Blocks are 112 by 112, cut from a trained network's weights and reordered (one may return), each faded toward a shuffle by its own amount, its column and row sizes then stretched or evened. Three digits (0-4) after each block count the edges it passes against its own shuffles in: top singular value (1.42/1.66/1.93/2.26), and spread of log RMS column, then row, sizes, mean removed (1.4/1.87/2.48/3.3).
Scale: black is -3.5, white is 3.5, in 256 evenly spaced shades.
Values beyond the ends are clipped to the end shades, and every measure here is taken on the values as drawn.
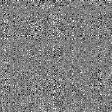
3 4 3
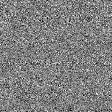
1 0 2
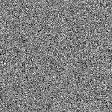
1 1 0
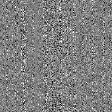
1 4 0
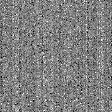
2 2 1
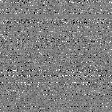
0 0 4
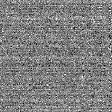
3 2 0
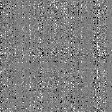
0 4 3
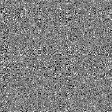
1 3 3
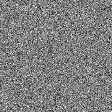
1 0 1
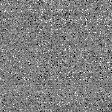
0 2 2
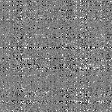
2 3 4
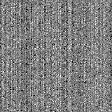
4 2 2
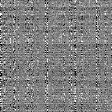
4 4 0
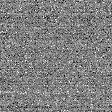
1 0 1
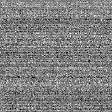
4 2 3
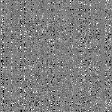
0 4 2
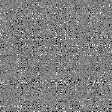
0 3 3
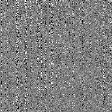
0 4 2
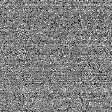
2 1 0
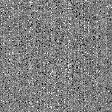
1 2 1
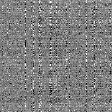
3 4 1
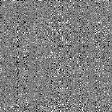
0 4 3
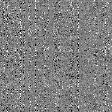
1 4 1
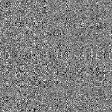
3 3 3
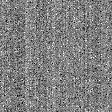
2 1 0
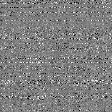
0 1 4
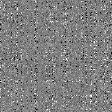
0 4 2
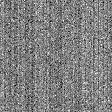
3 0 0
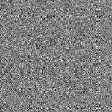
4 3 3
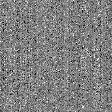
1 2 1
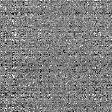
3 3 2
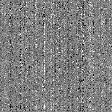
2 3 1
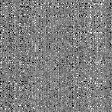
2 3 3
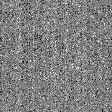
1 0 1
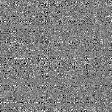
1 2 4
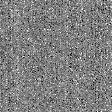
0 2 0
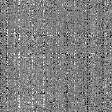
3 4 3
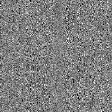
1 4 0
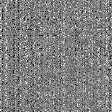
3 3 2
